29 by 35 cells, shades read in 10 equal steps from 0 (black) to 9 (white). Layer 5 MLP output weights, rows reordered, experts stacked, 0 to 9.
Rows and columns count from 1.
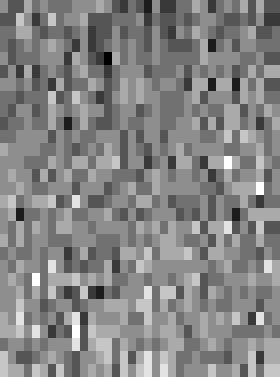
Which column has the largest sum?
29
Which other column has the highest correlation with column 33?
9
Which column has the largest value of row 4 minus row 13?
26
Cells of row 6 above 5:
5
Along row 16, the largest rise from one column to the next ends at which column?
10
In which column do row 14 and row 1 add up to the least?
27
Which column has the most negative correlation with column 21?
4
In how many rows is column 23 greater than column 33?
10
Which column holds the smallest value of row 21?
15
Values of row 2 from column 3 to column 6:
7 5 2 4
